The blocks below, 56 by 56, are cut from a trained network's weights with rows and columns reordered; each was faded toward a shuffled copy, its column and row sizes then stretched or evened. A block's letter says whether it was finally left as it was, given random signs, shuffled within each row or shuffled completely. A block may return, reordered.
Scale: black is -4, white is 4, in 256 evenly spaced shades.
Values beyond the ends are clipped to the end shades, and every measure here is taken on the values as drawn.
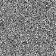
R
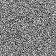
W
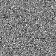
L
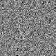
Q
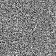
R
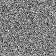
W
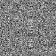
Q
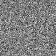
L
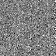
R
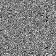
R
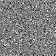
R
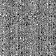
Q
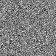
L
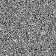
L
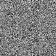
R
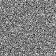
L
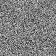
W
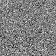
L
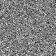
L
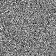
W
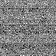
L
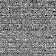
Q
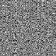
Q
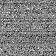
L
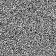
W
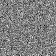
L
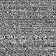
Q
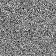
L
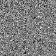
R
